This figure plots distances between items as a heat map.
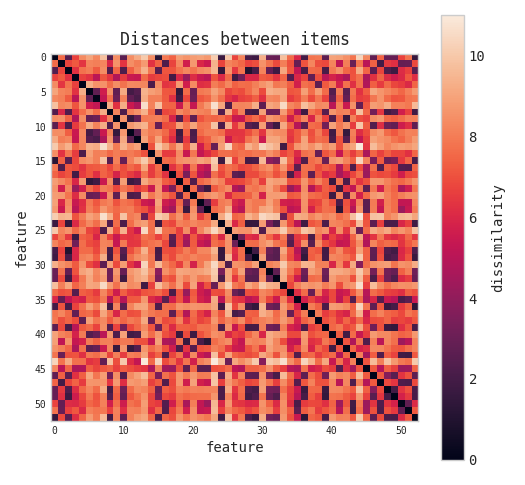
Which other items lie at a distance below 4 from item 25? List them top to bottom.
7, 30, 44
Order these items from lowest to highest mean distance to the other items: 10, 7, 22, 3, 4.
3, 10, 22, 4, 7
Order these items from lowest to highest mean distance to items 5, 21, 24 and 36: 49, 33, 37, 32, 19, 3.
49, 32, 3, 19, 37, 33
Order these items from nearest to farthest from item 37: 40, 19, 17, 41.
17, 19, 41, 40
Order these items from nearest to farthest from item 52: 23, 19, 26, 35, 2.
2, 35, 26, 19, 23
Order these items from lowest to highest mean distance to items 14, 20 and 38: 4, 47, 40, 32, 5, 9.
4, 40, 9, 5, 47, 32
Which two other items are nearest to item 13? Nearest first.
33, 23
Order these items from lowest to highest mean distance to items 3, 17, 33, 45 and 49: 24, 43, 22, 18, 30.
22, 24, 43, 18, 30
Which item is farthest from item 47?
23
